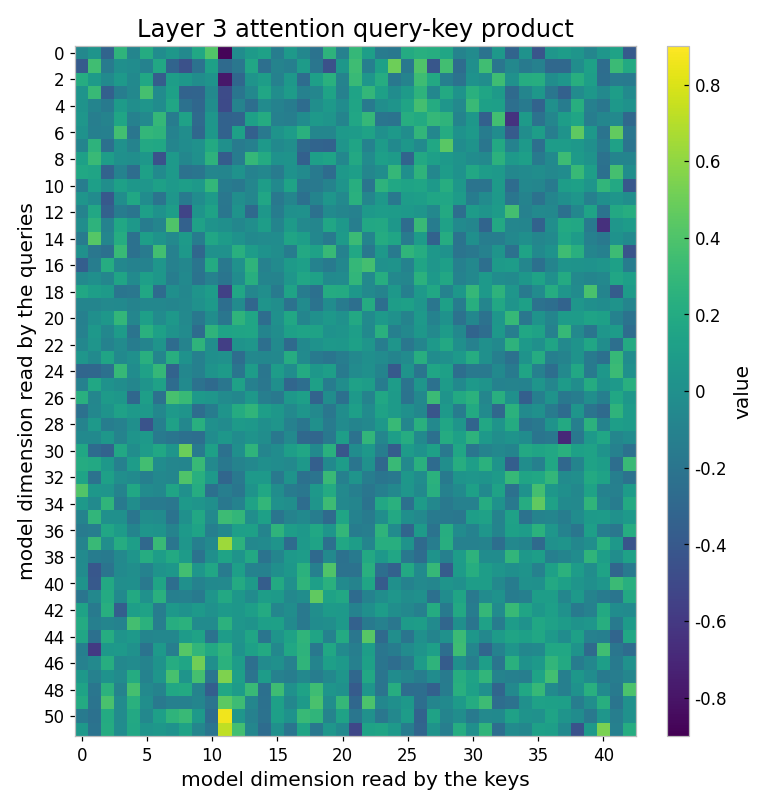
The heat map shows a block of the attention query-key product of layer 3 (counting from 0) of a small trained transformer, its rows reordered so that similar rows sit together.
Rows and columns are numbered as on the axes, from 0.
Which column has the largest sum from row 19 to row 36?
39
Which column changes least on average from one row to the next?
15
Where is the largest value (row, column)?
50, 11
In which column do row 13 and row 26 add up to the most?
7
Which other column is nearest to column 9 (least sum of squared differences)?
36
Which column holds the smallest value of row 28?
5
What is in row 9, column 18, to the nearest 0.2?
-0.2
